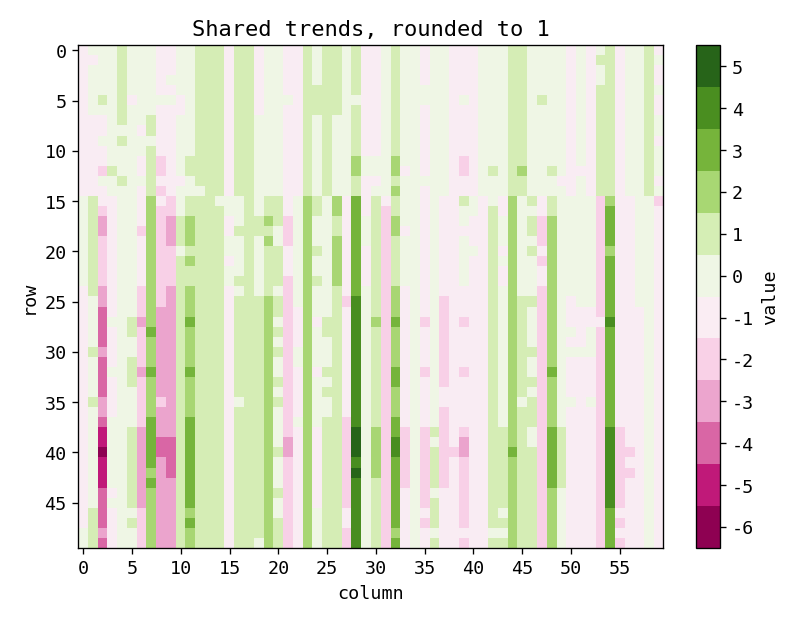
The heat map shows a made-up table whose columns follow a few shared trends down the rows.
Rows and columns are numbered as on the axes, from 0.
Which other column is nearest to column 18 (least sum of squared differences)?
10
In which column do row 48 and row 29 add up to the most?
28
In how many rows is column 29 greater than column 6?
31
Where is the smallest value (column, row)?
2, 40
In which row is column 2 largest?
5
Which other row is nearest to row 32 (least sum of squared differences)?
27
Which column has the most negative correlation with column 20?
3
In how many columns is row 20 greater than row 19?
7
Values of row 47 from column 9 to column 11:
-3 1 3
